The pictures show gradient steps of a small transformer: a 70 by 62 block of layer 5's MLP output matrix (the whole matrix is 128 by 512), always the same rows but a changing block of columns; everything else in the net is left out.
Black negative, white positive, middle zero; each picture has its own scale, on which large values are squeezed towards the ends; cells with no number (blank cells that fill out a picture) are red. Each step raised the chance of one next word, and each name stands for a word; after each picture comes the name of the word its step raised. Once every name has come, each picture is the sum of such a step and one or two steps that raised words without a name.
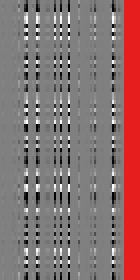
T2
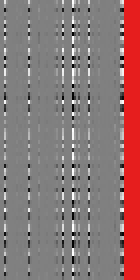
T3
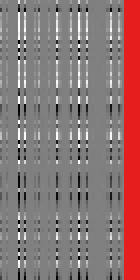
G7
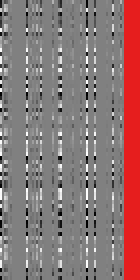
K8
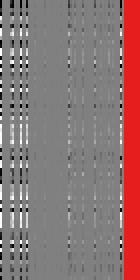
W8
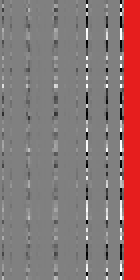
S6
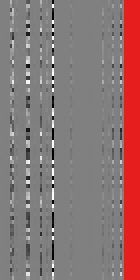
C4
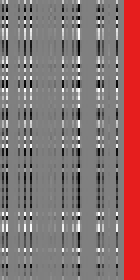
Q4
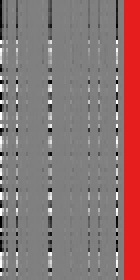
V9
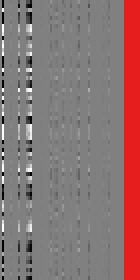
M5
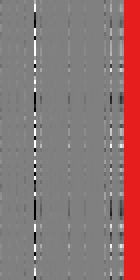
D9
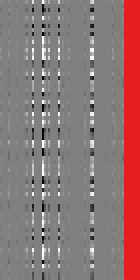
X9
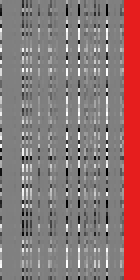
K8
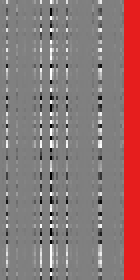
D9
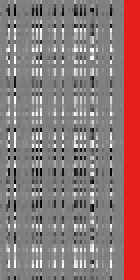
X9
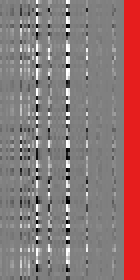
X9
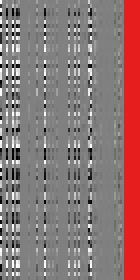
C4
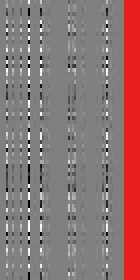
T3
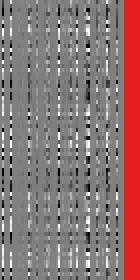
V9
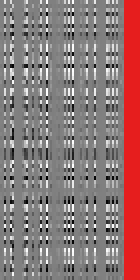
C4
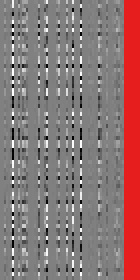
C4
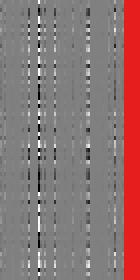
C4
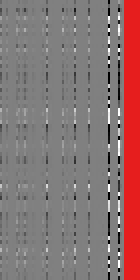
T2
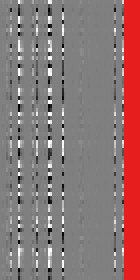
X9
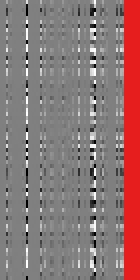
T3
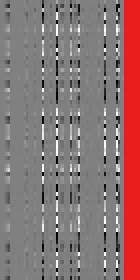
M5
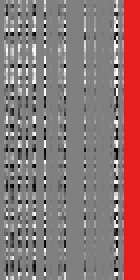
C4
